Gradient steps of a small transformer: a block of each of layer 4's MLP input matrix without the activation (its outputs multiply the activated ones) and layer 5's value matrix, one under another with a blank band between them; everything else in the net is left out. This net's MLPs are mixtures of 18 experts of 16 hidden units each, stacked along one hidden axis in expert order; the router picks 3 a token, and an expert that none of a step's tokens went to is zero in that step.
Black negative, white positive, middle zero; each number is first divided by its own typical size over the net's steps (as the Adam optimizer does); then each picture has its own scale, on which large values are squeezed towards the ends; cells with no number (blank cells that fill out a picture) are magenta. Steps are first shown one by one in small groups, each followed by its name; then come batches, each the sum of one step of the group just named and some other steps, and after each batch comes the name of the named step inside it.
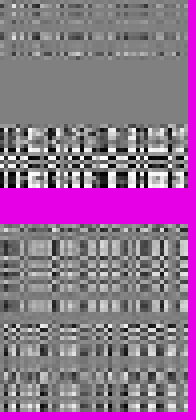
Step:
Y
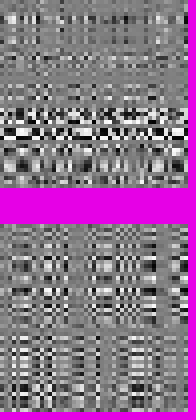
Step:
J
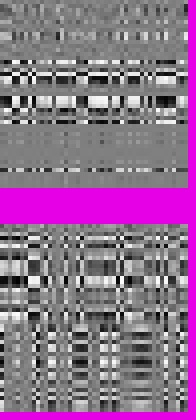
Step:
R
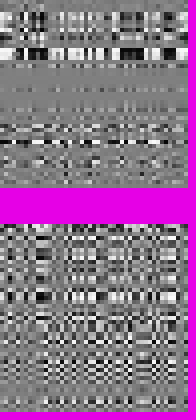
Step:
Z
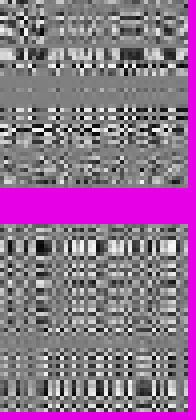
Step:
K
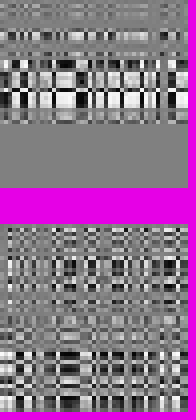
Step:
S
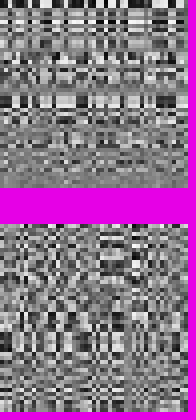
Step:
R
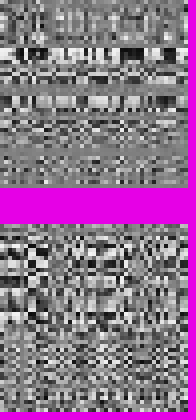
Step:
R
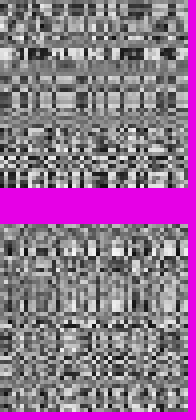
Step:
Y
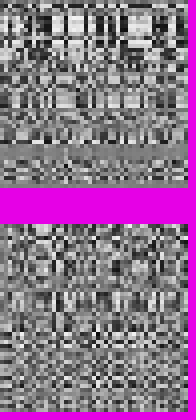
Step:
Z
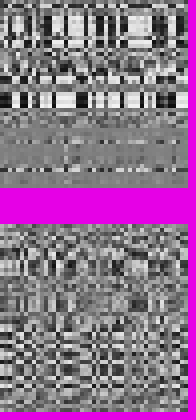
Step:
S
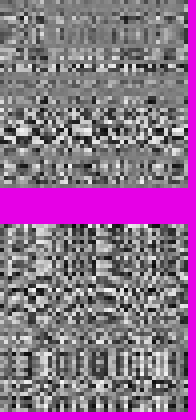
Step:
J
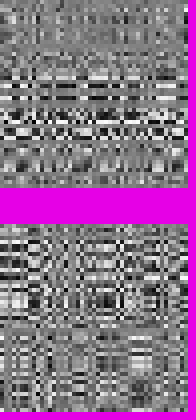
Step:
J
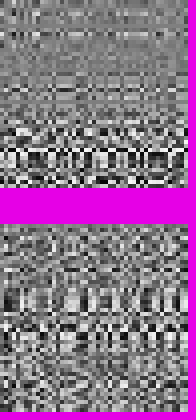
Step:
J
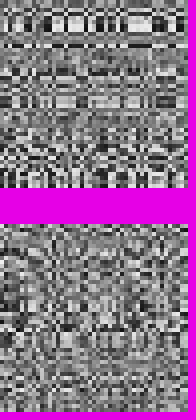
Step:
Y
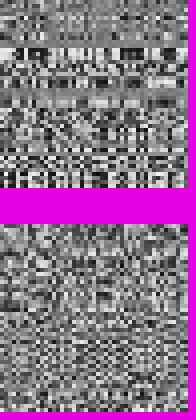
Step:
Y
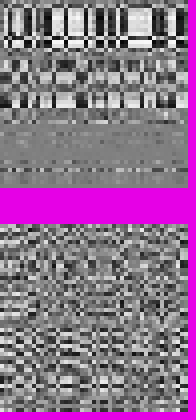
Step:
S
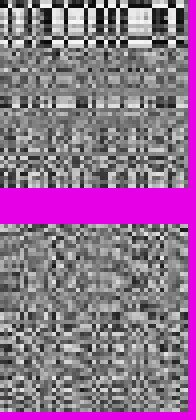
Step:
Y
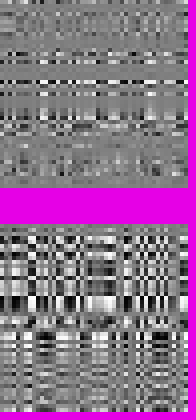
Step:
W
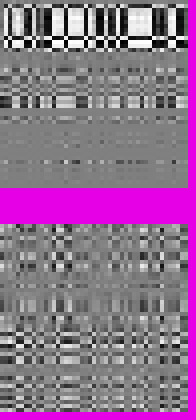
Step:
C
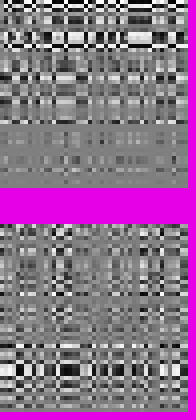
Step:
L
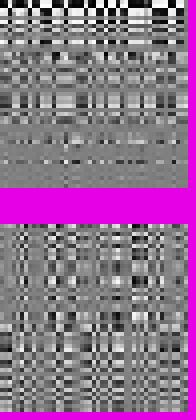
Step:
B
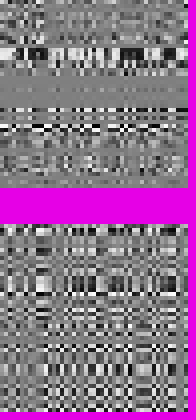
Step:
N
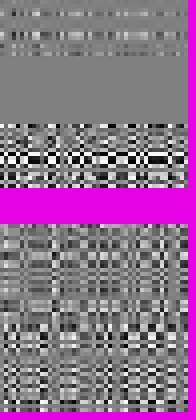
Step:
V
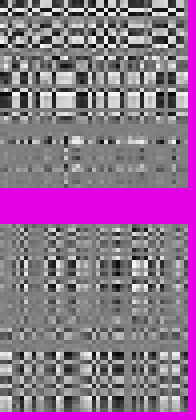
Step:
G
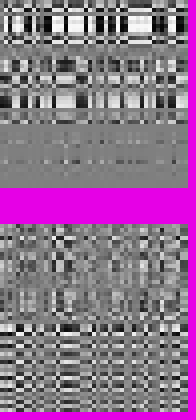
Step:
C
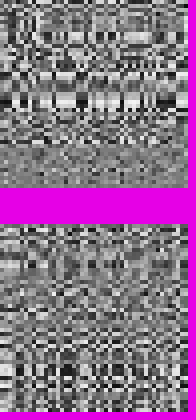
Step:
L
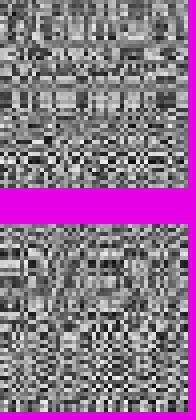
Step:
V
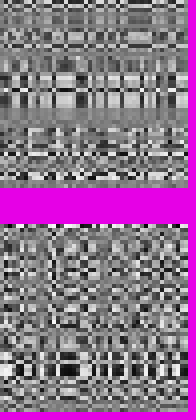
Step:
L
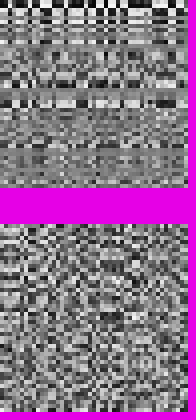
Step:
B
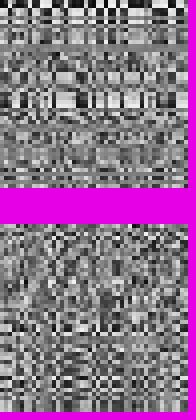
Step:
B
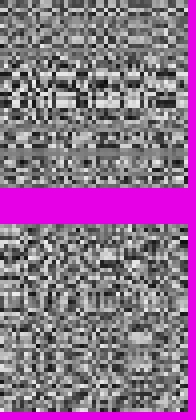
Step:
G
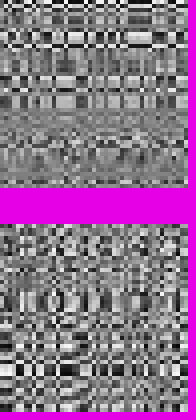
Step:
L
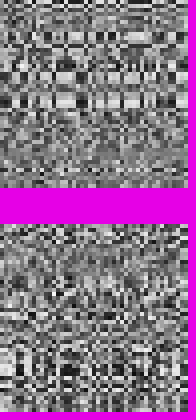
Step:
L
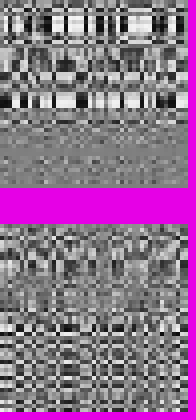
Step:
C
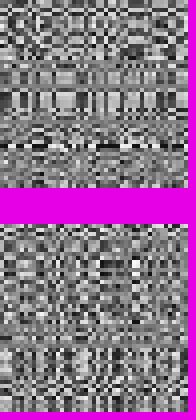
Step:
G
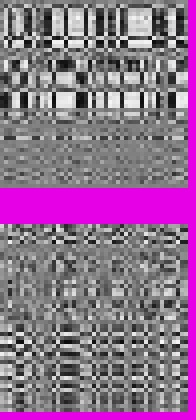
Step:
C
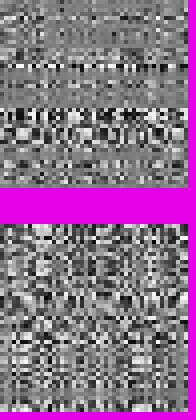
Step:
W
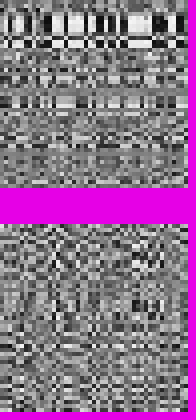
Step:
C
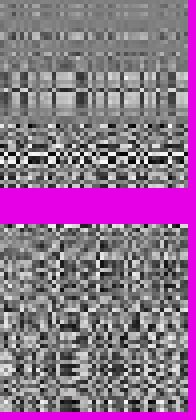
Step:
V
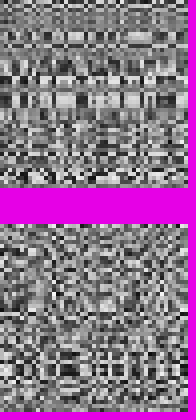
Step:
L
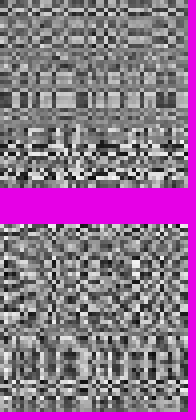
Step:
G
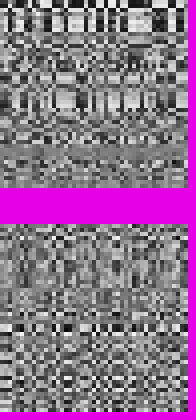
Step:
B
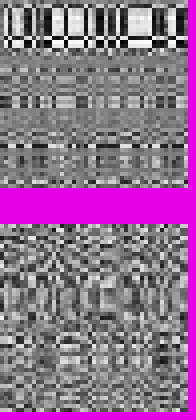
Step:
C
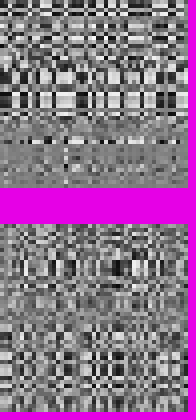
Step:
G
